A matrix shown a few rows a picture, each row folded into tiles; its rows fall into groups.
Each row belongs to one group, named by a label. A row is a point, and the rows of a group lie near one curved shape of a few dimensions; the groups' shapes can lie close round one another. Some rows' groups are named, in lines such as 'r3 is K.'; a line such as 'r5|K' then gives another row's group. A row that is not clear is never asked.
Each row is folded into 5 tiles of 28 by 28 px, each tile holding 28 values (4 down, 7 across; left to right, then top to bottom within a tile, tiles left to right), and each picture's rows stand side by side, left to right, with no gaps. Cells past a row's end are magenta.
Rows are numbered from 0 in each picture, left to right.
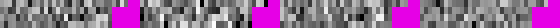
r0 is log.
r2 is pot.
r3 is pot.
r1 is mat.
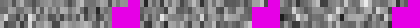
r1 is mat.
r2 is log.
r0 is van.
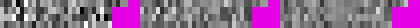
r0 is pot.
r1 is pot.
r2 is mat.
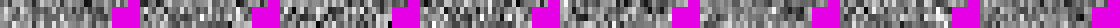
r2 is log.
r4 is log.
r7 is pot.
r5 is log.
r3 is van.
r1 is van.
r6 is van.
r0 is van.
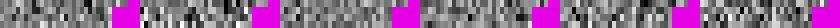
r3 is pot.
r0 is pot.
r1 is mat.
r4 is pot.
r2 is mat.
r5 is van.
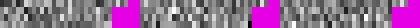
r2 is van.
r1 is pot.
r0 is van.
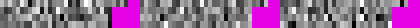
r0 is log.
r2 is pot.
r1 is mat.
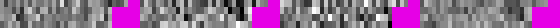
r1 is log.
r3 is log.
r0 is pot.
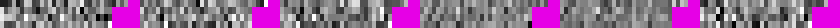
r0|pot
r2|pot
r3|log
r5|pot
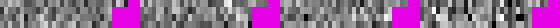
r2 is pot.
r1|log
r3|pot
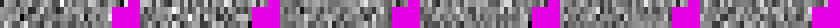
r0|mat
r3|log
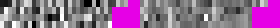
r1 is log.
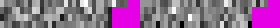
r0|log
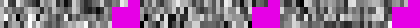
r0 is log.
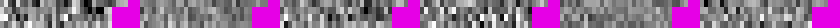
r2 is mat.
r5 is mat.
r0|log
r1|mat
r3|van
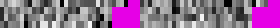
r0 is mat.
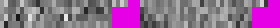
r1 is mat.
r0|log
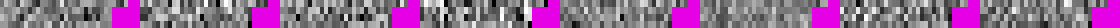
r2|log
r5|pot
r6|pot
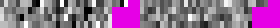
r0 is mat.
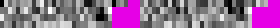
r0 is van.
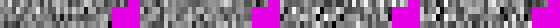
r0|log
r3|pot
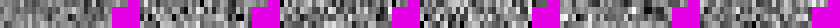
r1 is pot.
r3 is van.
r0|mat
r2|van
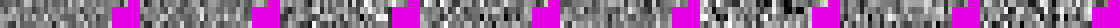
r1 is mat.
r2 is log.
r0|pot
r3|mat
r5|log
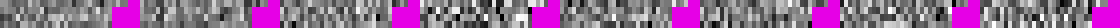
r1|pot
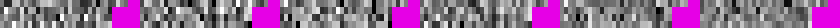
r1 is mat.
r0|van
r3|mat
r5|pot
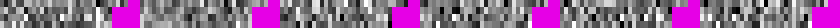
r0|van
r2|log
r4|van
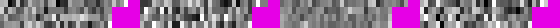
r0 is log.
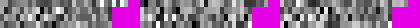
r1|pot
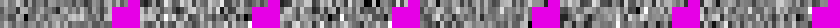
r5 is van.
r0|pot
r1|pot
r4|mat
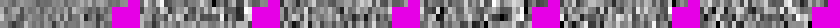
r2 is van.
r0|van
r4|van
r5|log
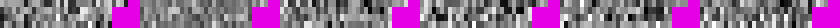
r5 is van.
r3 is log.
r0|mat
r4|mat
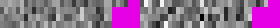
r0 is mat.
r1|mat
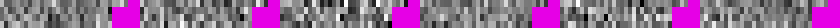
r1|mat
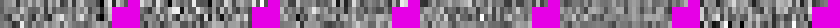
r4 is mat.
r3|van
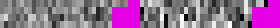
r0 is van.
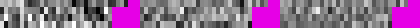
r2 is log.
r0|mat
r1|log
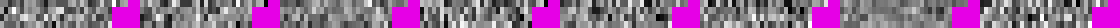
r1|mat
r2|van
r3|mat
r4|pot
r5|log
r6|log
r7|van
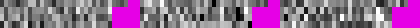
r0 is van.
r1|mat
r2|van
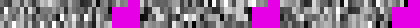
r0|van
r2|mat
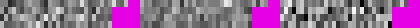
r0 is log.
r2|log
